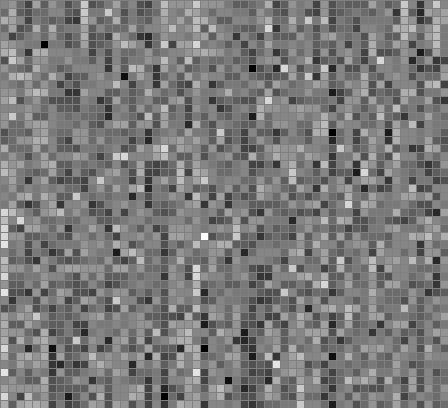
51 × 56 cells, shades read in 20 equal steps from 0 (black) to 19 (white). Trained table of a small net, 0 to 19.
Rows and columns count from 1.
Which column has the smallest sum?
42
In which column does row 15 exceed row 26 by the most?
19
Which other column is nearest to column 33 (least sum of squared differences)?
48
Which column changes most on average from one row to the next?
41
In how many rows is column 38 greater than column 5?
25
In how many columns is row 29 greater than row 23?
29
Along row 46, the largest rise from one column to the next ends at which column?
35
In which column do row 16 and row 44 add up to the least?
26
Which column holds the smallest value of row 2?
53
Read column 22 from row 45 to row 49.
6 9 11 10 6
